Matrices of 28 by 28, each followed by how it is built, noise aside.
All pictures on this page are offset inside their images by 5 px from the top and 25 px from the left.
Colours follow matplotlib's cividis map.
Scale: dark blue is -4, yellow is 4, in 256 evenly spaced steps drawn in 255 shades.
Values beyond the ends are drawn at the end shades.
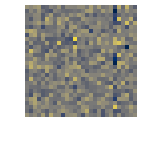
uneven columns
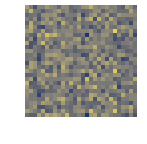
repeating rows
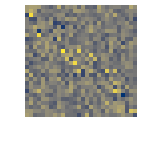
banded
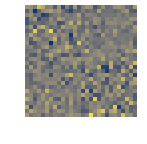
block diagonal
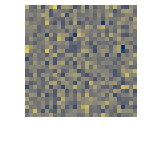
low rank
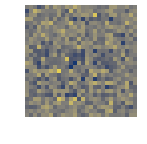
blocks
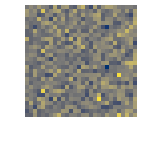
repeating rows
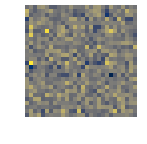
low rank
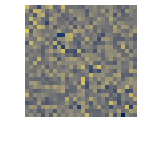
block diagonal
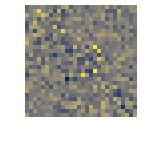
block diagonal
